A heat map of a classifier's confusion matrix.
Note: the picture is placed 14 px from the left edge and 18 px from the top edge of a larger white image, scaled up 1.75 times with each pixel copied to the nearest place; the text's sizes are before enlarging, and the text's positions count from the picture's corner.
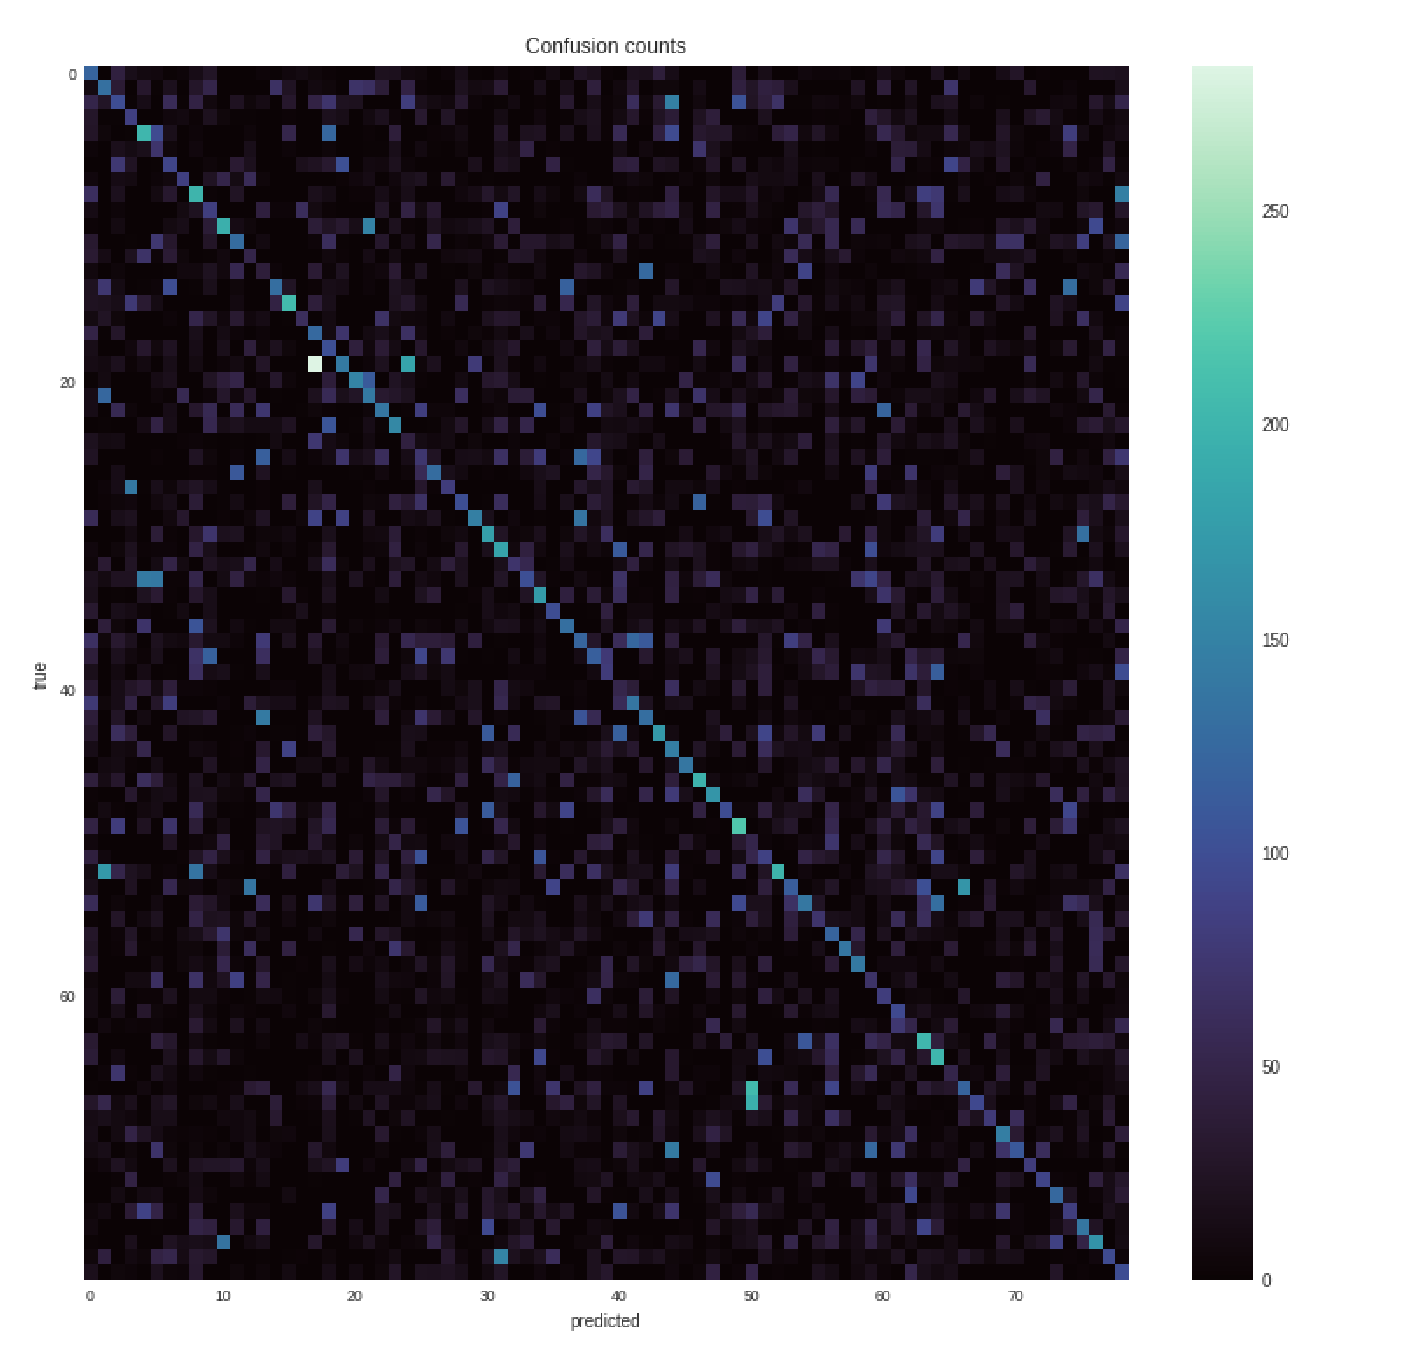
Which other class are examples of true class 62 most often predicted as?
61
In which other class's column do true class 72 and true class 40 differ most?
47
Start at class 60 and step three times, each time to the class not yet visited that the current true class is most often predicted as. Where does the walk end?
31
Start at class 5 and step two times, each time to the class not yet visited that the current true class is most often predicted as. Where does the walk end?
32
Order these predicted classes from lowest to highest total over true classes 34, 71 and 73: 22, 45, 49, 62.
45, 49, 22, 62
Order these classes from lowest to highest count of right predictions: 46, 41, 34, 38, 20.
38, 41, 20, 34, 46
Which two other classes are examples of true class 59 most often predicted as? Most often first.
44, 11
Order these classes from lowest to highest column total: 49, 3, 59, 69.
3, 69, 59, 49
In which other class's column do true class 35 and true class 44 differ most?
15
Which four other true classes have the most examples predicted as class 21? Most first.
10, 20, 1, 46
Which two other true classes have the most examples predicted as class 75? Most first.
30, 11
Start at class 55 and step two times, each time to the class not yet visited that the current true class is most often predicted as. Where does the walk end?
13
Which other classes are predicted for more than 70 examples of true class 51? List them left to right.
25, 34, 64
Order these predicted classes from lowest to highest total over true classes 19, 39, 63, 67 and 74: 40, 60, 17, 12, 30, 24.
12, 30, 60, 40, 24, 17
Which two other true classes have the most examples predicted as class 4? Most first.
33, 74
